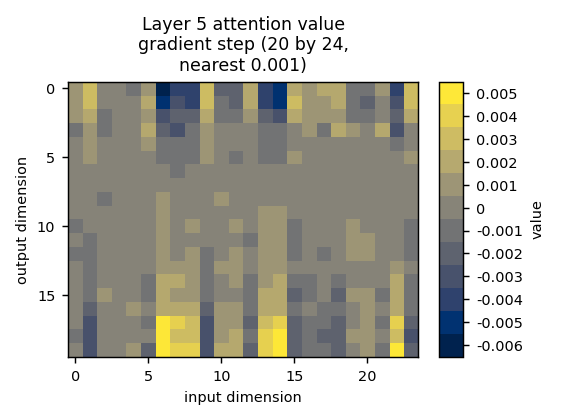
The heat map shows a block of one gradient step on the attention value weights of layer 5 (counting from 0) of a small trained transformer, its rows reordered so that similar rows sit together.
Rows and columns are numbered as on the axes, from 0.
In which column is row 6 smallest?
7
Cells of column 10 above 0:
6
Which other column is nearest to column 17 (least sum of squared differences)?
0
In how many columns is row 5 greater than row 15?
9
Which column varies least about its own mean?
3
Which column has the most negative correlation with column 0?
19
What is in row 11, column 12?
-0.001
